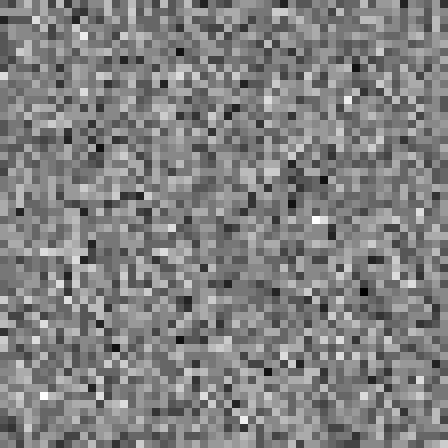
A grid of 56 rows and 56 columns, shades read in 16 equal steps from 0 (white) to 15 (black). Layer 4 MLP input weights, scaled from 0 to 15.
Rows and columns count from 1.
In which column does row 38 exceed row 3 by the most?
24
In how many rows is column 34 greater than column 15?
20
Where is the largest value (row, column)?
37, 46
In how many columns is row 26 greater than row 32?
31
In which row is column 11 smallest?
5
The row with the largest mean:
8
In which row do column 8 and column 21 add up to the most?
11
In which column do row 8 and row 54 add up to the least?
4
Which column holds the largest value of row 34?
26
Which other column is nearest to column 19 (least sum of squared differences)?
33
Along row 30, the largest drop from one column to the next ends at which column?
43
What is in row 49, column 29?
12
